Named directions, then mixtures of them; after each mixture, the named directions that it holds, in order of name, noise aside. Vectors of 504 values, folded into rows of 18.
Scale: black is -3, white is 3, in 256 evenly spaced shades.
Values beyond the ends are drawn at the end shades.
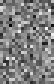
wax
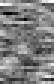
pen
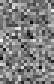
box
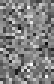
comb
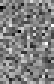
comb, wax.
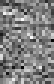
box, pen, wax.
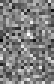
box.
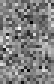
box, comb.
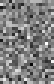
box, comb, wax.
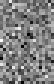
box.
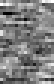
pen.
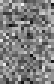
box, pen, wax.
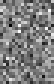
wax.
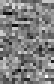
box, comb, pen.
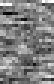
pen.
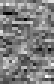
comb, pen.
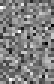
comb, wax.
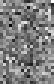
comb, pen, wax.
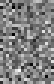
box, comb.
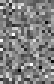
box, comb.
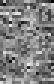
comb, pen, wax.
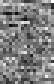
box, pen, wax.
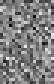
wax.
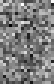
box, pen, wax.
